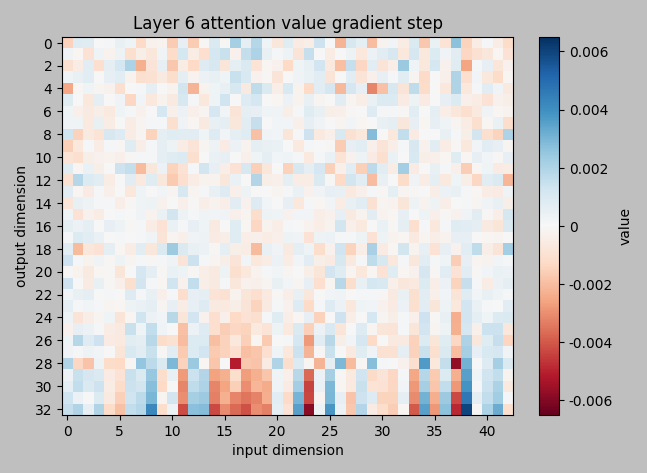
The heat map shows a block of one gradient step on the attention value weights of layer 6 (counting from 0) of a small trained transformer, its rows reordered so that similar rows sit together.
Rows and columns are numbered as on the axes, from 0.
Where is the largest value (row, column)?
32, 38
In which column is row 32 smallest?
23
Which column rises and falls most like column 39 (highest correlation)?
42
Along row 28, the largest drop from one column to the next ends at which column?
37
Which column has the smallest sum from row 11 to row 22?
18
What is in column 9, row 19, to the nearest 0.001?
0
